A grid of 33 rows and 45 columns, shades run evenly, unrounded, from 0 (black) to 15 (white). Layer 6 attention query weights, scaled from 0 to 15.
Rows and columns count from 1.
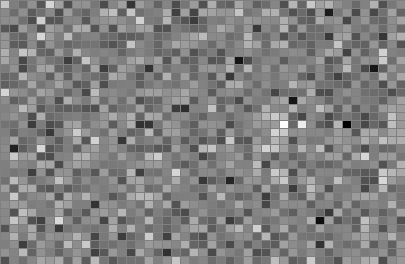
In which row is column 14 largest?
27
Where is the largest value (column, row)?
32, 16
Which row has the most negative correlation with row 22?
1
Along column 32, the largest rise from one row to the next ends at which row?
6
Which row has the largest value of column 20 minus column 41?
22
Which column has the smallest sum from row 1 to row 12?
37
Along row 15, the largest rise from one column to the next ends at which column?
5
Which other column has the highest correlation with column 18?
2
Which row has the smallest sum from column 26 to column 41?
10
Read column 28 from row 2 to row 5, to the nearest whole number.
7 9 9 11
